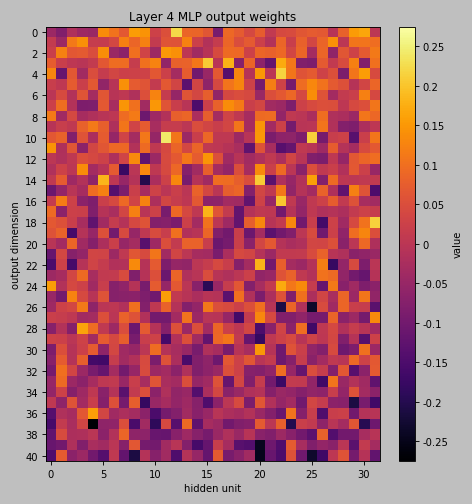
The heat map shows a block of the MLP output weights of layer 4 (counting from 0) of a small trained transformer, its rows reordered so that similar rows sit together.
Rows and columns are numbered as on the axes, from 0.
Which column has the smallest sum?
21
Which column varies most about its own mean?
20
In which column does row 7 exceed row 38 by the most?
10
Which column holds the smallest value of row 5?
13
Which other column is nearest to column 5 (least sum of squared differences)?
12
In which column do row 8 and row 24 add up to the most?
0
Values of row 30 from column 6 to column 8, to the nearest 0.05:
0.05 -0.05 -0.05
